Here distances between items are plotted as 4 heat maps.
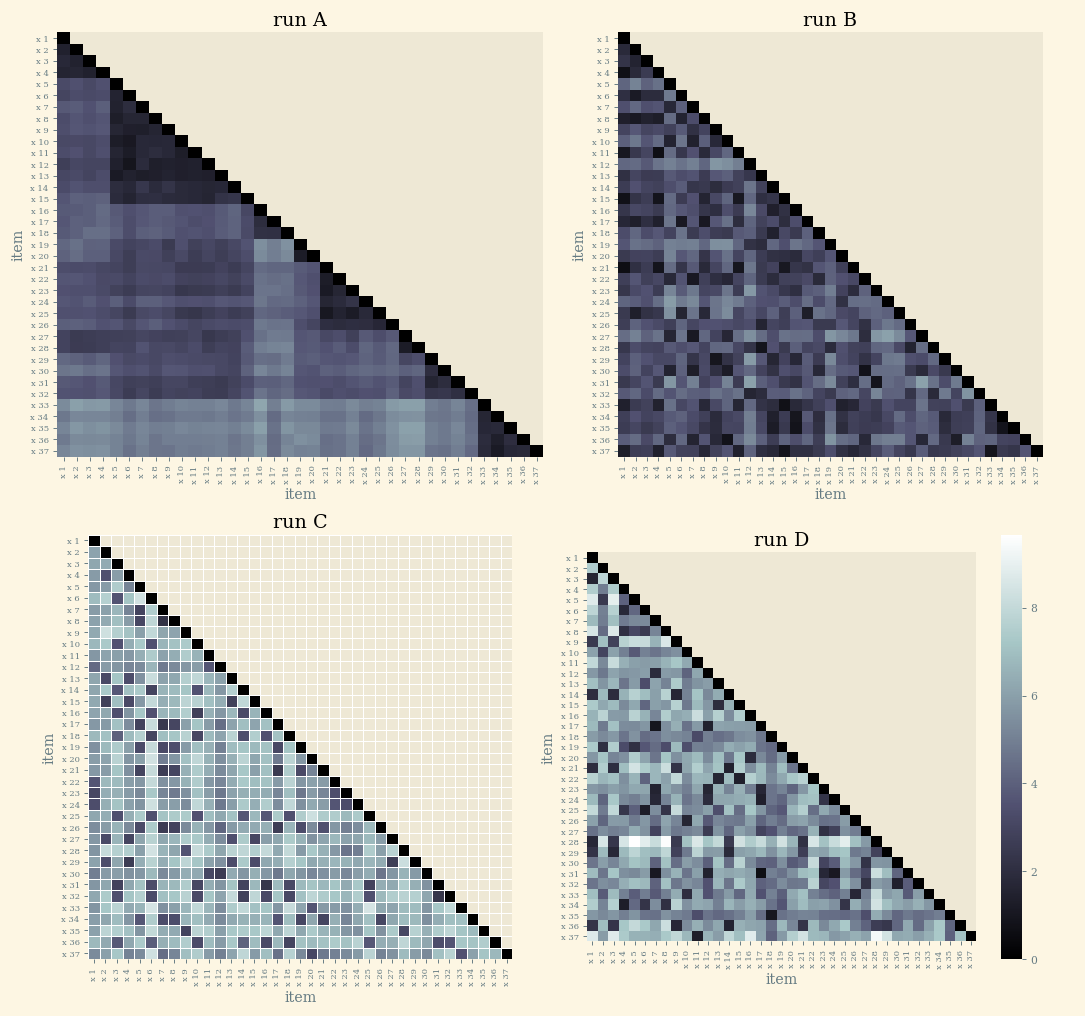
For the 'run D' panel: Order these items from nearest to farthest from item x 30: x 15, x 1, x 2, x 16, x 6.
x 1, x 16, x 2, x 6, x 15
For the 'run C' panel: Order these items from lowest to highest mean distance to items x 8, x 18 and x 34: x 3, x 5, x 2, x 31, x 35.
x 5, x 31, x 3, x 2, x 35
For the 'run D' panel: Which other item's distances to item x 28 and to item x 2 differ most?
x 5
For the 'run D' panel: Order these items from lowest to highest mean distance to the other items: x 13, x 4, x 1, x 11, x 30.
x 30, x 4, x 13, x 1, x 11
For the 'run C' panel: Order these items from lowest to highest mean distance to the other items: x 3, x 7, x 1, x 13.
x 7, x 1, x 3, x 13
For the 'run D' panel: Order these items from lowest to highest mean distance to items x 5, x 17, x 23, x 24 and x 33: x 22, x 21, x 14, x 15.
x 15, x 14, x 22, x 21
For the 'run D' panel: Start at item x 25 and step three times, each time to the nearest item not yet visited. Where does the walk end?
x 34
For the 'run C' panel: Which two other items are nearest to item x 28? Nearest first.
x 35, x 9
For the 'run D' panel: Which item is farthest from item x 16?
x 37
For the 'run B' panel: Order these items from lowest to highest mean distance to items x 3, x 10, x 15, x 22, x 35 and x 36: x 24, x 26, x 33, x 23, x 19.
x 33, x 26, x 23, x 24, x 19
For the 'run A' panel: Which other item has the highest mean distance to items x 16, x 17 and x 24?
x 33
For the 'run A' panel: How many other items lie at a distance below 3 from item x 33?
4
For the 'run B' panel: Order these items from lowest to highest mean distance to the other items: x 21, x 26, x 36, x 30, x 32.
x 21, x 30, x 26, x 36, x 32
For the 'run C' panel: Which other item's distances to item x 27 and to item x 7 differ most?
x 8
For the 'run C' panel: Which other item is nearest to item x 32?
x 31
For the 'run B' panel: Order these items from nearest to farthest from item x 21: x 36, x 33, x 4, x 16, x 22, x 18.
x 4, x 33, x 16, x 22, x 18, x 36
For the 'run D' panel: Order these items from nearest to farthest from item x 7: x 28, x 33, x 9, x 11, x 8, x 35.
x 33, x 35, x 8, x 11, x 9, x 28
